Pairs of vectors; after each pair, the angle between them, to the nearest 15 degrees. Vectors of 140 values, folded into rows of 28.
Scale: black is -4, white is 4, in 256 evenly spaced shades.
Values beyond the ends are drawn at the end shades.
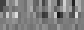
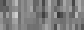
30 degrees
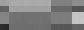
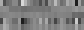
105 degrees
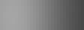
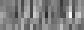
90 degrees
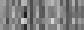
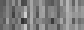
165 degrees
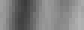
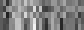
120 degrees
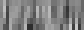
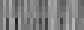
90 degrees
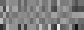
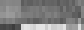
90 degrees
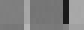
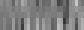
60 degrees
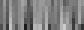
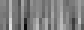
45 degrees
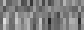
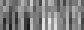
135 degrees
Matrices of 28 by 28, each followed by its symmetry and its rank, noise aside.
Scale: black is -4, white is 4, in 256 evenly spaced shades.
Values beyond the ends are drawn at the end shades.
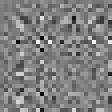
antisymmetric, rank four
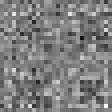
symmetric, rank four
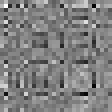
symmetric, rank two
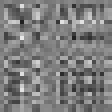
no symmetry, rank two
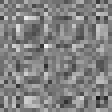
symmetric, rank two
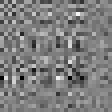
no symmetry, rank three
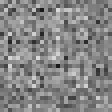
symmetric, rank four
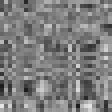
no symmetry, rank two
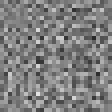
antisymmetric, rank four
